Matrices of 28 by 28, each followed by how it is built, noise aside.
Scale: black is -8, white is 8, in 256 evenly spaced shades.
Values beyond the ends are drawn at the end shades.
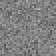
noise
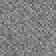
Toeplitz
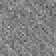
Toeplitz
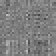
low rank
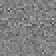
uneven rows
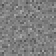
repeating rows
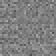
blocks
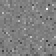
sparse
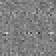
uneven rows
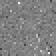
sparse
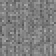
blocks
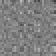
low rank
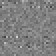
uneven rows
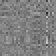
low rank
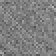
Toeplitz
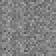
repeating rows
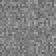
blocks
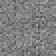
repeating rows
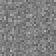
repeating rows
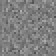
repeating rows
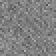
Toeplitz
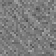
Toeplitz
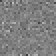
uneven rows
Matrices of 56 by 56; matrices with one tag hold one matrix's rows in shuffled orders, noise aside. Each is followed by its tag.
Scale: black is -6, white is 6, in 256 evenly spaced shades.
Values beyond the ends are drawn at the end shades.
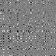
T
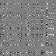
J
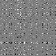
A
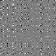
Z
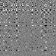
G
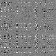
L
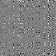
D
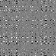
G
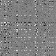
L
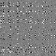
T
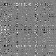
L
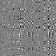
D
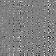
D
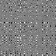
A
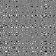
G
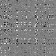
L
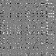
J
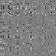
T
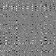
G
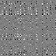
A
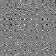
A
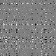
G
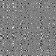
Z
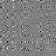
Z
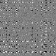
G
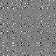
Z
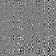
D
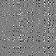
D
